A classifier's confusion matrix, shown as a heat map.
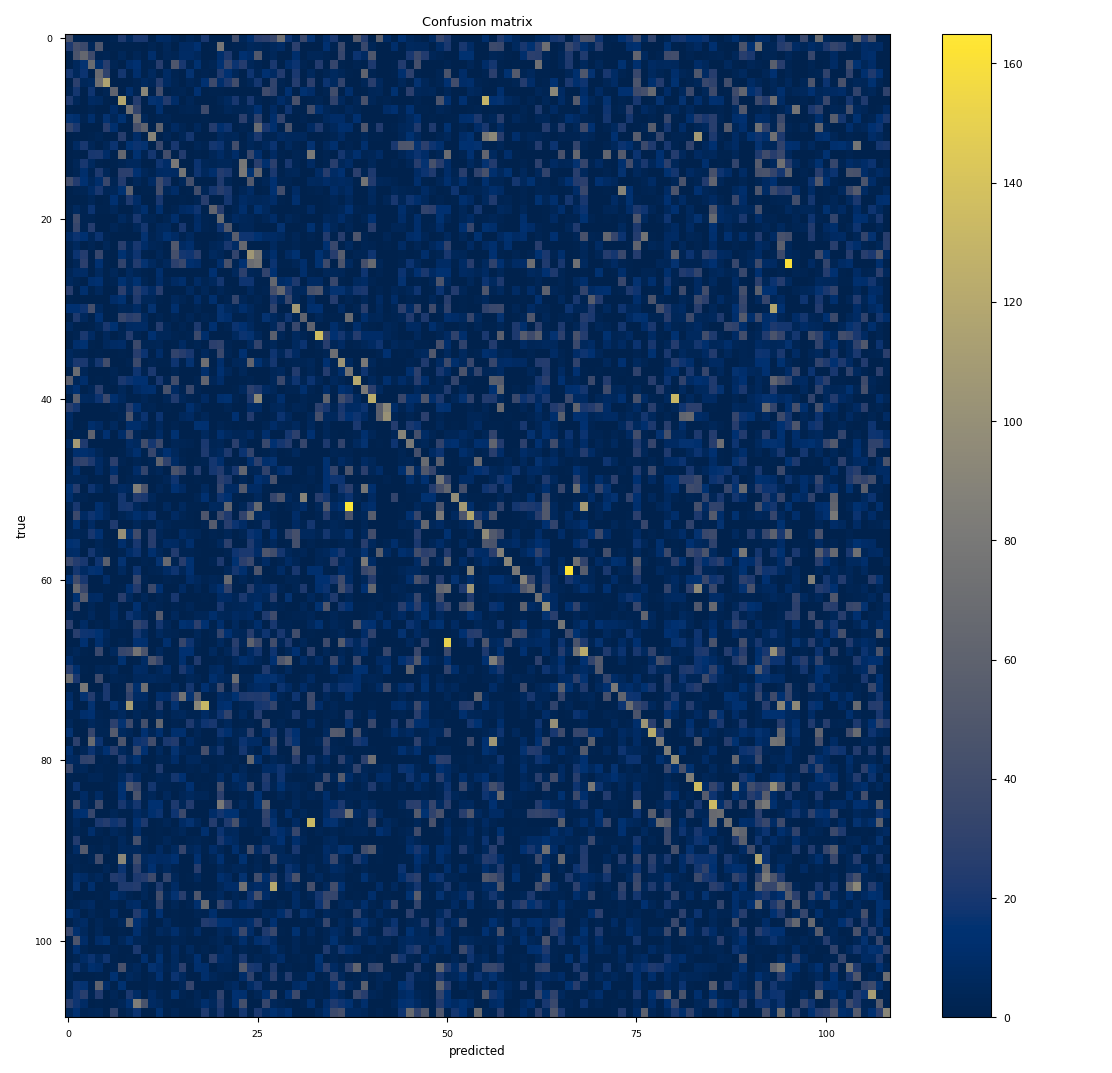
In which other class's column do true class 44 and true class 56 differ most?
3
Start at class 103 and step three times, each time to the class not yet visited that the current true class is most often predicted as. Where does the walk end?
49
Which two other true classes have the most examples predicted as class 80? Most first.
40, 24
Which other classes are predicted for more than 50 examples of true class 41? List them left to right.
42, 57, 67, 92
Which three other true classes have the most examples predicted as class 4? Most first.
5, 105, 1
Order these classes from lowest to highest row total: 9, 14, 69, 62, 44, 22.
62, 9, 44, 22, 14, 69
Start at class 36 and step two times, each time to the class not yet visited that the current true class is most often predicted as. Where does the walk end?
57
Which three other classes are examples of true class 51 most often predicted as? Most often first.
31, 101, 28
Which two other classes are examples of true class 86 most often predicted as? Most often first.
37, 85
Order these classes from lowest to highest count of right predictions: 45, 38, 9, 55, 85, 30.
9, 45, 55, 30, 38, 85
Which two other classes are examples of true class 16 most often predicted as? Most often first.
39, 85
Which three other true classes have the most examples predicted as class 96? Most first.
74, 8, 98
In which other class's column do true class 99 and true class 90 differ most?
63
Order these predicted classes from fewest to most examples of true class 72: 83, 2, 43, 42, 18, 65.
43, 18, 83, 42, 65, 2
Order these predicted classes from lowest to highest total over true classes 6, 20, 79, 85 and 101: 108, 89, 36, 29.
29, 36, 108, 89
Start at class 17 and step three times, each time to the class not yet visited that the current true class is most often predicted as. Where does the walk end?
23
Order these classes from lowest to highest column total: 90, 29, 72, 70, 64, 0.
72, 90, 70, 29, 0, 64
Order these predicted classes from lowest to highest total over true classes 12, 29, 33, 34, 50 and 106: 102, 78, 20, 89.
78, 102, 20, 89
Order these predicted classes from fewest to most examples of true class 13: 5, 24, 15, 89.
89, 5, 15, 24
